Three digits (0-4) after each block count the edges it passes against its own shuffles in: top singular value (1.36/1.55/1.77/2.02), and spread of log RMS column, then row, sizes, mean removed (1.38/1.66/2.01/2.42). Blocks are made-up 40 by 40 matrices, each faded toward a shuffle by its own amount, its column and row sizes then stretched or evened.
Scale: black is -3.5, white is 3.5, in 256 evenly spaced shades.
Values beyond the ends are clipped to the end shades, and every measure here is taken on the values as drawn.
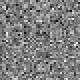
3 0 1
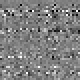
1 2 4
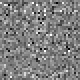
0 1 2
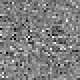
1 0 1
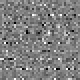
0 0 4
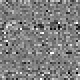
2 1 4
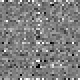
2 1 4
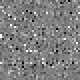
0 0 2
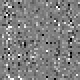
1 4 0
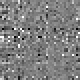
2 3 3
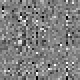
3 3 1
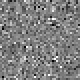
2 0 1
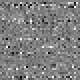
1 0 4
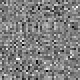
4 1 0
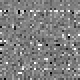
1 2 3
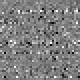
0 0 4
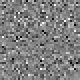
2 1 2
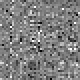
3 3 1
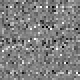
1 0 3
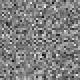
3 1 0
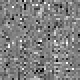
1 3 0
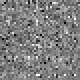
0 1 2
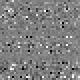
0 0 4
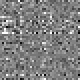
3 2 4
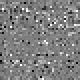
0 0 4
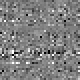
2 2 4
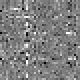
3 3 2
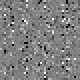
0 3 0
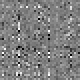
3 4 2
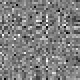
4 2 1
